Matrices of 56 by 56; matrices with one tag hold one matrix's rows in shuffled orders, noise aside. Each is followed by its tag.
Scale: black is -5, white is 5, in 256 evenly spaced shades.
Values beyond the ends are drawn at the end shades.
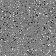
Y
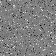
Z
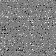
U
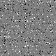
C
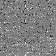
C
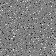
Z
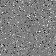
Y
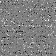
U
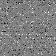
U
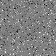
Y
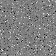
Y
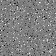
Y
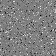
Z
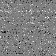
U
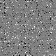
C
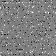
U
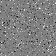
Y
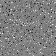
Z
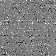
U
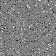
Y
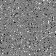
Y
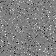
Y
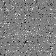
C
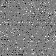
U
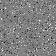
Y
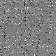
C
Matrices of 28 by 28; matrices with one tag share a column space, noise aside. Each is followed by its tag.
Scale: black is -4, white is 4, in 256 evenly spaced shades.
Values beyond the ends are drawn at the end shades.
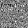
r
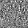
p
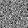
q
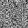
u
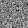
r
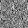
p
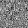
p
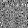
u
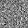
q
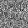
p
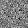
p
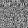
u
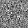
p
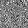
u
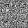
r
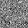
q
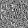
p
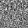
p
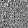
u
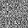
q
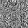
u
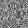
p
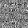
r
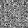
u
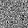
q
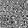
q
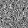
p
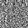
u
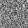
p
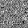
q
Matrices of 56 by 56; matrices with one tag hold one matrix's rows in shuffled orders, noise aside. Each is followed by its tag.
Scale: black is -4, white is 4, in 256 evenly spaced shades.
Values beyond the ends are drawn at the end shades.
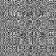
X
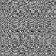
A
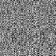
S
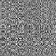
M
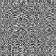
A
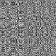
M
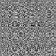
A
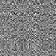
S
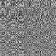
M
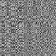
M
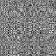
X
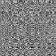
A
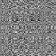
A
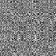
S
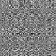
A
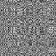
X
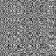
X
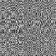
M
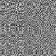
M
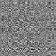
A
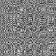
X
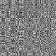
M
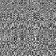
S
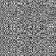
X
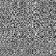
S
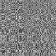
M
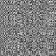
X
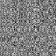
S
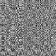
M
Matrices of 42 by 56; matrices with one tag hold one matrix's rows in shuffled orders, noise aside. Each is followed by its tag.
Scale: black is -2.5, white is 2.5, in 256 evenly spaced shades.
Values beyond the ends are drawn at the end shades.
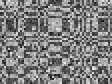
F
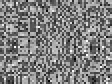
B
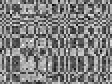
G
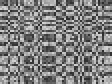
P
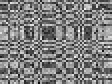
P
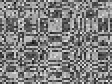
F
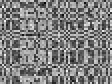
G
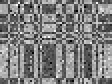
P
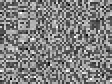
B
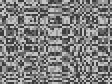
F
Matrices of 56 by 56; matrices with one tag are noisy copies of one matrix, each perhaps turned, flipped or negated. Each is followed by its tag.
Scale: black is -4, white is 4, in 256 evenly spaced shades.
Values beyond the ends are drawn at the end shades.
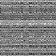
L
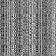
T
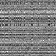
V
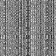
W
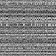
V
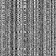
V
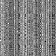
T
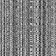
V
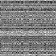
L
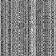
L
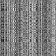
T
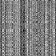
L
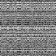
W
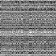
L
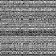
L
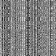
W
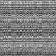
T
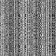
T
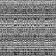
T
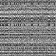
V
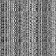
T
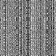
W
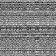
W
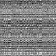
T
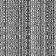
W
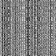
W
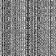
W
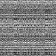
T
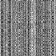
L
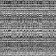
T
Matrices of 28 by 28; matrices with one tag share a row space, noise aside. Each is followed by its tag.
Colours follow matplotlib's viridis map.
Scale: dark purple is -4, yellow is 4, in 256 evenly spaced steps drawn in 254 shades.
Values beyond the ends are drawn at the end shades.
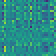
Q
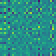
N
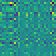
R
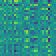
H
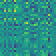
H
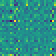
R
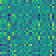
N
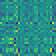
R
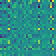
N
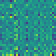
R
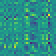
H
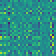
N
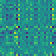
R
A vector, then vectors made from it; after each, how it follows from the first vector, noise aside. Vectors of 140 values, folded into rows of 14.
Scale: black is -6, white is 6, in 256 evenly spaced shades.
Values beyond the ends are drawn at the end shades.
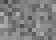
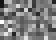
wrapped around, negated, scaled up.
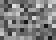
reversed, scaled up.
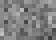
reversed.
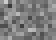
sign-scrambled.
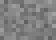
reversed, shrunk.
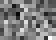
reversed, negated, scaled up.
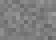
reversed, shrunk.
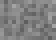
reversed, shrunk.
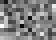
scaled up.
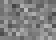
reversed, negated.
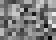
reversed, scaled up.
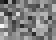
scaled up.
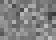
reversed, negated.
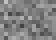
sign-scrambled.
